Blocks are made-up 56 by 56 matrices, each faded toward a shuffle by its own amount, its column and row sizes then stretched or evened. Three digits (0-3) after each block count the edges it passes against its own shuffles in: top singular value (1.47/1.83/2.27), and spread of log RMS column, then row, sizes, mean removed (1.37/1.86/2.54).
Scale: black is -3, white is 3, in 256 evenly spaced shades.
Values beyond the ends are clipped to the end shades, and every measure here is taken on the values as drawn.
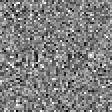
1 0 1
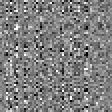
3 3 1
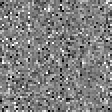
0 2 0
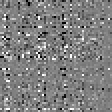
1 3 3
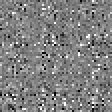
1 2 2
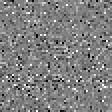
0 0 2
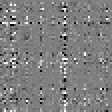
2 3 3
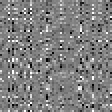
3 3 2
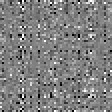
2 3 3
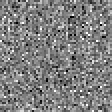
1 1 0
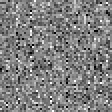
1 2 0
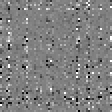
0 3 2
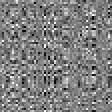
3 3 0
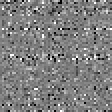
0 2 3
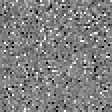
0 1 0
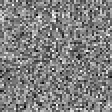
1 0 0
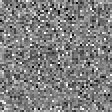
1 0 0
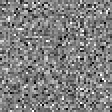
2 0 0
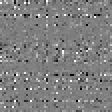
2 2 3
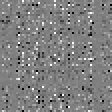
0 3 2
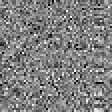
2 0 0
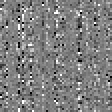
1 3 0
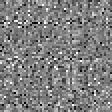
2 0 1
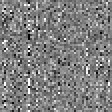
2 3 0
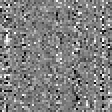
1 3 0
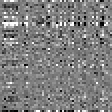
3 3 3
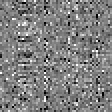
2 3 0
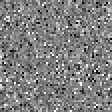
0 0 1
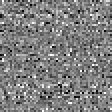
1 0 3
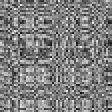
3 2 1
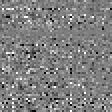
0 2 3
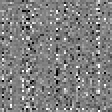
2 3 1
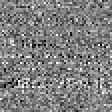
1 0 3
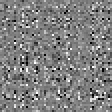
1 3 2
